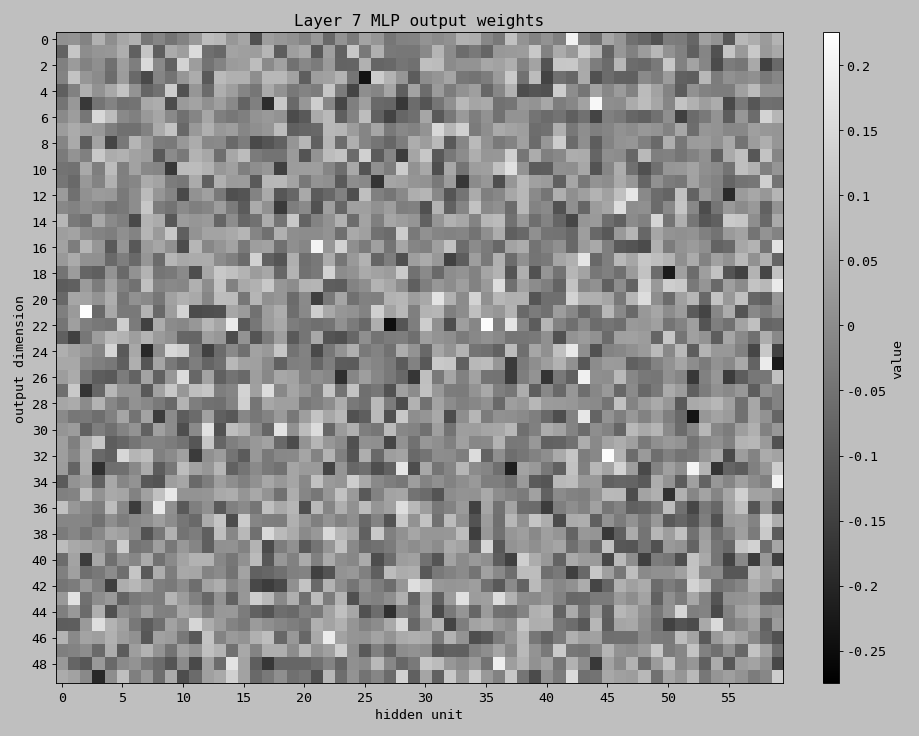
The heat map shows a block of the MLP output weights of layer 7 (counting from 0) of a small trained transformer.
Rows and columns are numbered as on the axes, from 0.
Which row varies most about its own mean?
33
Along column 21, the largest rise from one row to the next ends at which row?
21
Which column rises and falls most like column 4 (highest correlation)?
17
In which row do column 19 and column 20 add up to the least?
6
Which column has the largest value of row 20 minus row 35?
31
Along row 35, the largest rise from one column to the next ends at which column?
51
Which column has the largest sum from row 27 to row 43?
28
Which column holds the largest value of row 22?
35
